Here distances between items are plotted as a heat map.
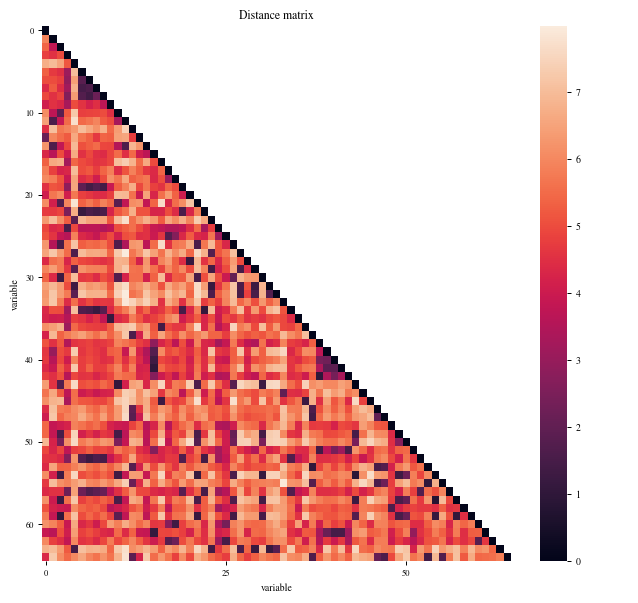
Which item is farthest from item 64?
11
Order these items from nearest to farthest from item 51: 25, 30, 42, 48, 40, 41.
42, 40, 41, 25, 48, 30
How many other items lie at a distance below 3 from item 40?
7
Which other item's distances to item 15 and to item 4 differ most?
41
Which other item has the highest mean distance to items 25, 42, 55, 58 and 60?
33
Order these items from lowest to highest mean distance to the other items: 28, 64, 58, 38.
38, 58, 28, 64
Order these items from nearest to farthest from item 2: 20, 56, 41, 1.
1, 56, 41, 20
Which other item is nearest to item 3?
24
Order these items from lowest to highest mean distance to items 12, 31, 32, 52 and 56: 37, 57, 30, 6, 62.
6, 37, 62, 30, 57
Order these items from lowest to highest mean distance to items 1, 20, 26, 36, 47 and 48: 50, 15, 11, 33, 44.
15, 11, 50, 44, 33
